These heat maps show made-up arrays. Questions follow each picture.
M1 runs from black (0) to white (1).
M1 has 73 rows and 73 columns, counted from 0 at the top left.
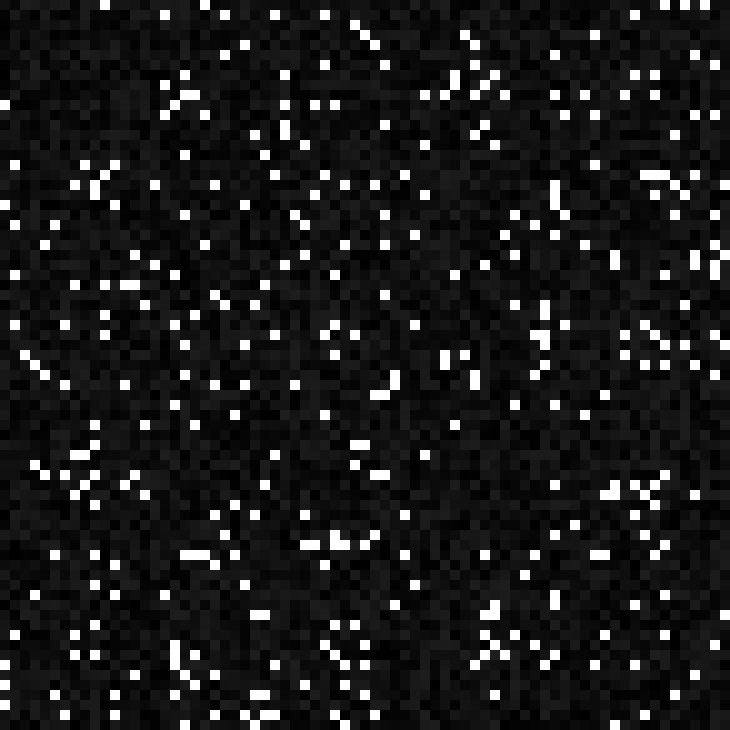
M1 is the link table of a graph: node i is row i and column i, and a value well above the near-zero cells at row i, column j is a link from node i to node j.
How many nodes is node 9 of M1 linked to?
10
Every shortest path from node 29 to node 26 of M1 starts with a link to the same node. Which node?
node 21
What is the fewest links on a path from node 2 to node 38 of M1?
5
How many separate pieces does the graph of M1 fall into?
3
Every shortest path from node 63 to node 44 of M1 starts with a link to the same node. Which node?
node 66
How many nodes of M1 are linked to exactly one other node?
4
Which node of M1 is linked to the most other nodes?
node 55
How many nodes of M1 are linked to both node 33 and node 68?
0
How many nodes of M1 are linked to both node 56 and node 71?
2
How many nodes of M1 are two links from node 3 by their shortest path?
9
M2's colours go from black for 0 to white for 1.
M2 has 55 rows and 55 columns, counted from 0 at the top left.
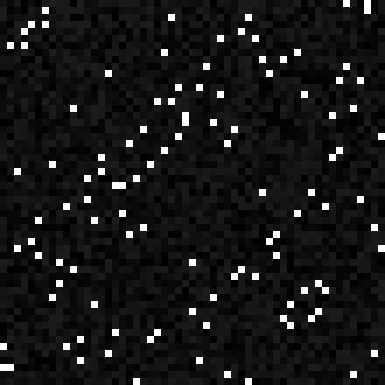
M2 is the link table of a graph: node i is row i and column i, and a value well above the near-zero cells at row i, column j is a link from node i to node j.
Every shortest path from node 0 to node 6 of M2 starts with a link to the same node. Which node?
node 52
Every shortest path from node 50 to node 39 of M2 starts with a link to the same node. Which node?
node 53
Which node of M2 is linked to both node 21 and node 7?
node 23
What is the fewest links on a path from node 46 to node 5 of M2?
5
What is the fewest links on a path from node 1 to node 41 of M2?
7
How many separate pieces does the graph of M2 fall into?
3
